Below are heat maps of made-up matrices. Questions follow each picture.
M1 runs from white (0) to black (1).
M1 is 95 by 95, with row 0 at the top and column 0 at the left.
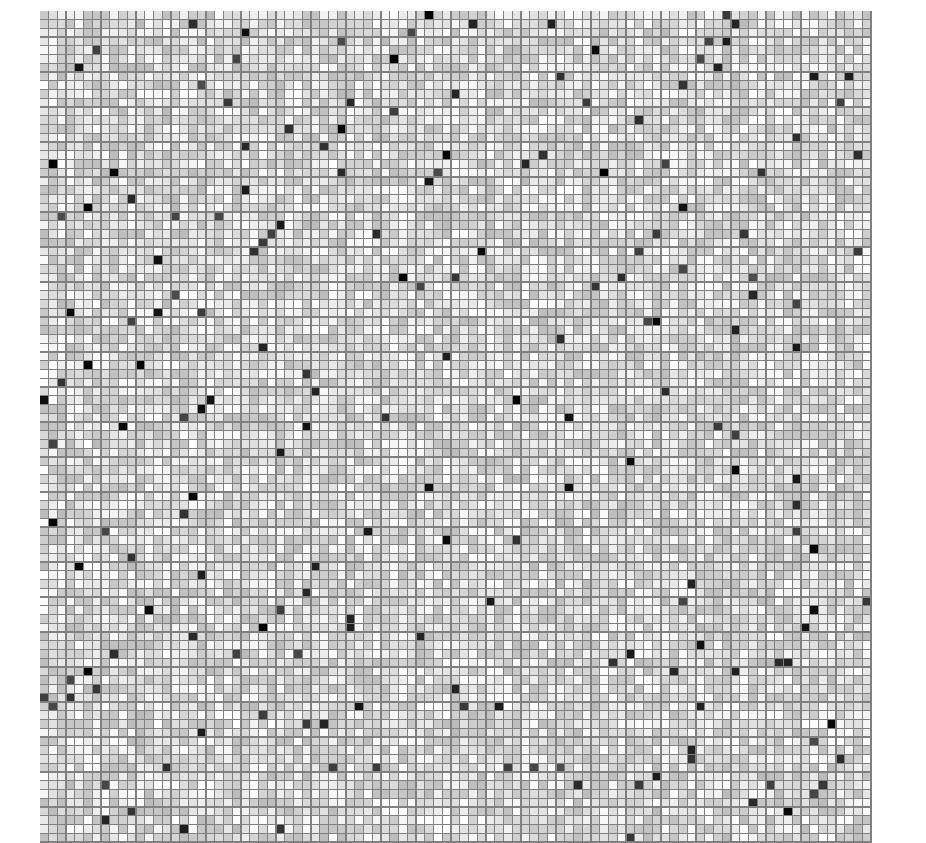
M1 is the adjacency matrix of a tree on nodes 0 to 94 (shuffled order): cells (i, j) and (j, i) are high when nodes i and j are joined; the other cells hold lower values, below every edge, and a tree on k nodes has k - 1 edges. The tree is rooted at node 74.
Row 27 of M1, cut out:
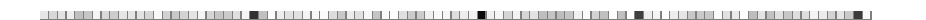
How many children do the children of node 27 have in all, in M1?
1
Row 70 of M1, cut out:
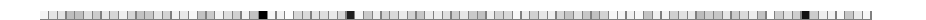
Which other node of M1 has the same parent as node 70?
69
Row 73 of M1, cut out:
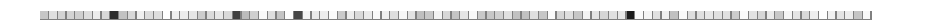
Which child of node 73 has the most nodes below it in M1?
22
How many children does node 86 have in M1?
5
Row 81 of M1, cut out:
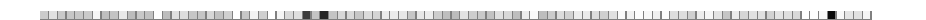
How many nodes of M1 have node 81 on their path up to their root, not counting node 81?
7
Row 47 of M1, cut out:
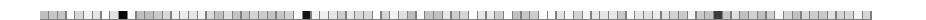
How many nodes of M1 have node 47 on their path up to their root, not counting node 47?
12
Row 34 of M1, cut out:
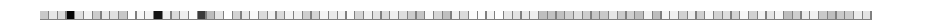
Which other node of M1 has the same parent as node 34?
76
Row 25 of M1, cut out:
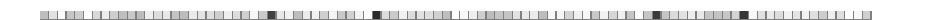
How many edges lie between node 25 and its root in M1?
6
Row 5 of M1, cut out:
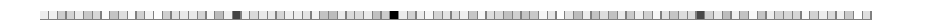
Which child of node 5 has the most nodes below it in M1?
75
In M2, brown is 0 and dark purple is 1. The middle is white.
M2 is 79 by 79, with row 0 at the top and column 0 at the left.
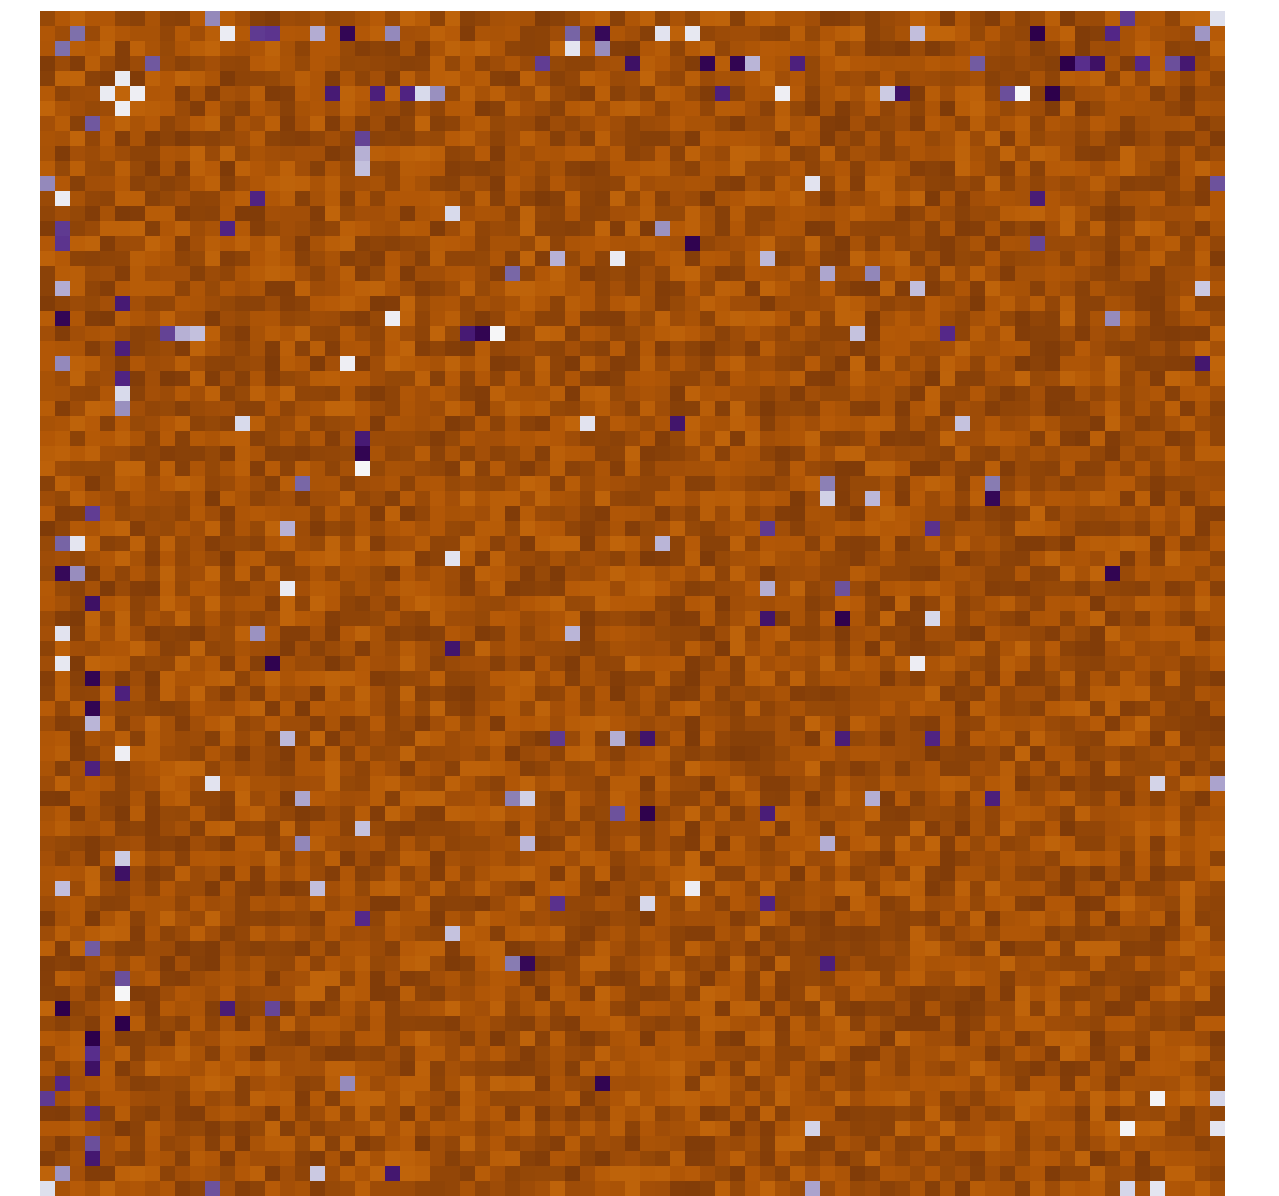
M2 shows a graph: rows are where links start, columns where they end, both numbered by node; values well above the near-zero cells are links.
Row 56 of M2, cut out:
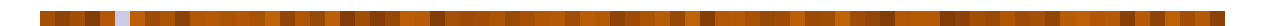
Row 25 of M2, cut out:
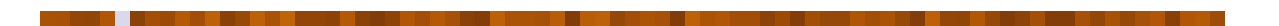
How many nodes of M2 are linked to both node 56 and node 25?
1
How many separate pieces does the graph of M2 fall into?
8
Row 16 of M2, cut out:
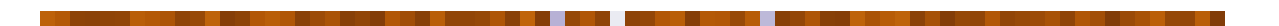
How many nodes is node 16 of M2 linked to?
3
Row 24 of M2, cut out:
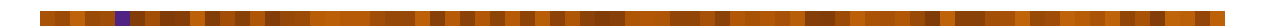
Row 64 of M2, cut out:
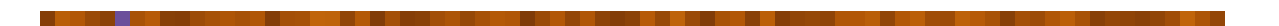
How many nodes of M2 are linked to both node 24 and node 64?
1
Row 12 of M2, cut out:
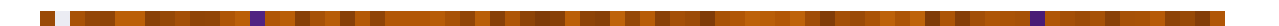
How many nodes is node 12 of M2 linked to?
3
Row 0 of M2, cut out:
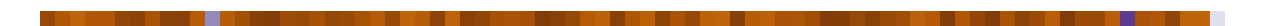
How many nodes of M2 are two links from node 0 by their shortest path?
2
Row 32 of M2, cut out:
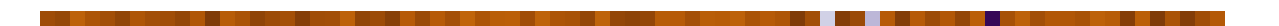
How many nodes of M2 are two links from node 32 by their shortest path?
2
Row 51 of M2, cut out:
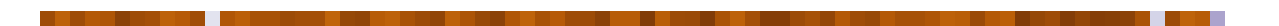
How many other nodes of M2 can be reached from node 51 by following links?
5
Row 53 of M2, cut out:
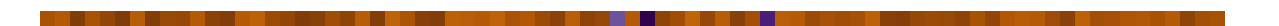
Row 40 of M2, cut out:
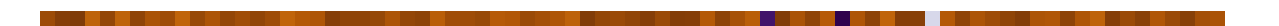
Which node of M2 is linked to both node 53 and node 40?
node 48
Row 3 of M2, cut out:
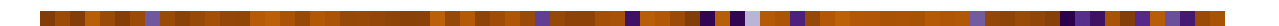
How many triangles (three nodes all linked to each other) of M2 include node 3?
0
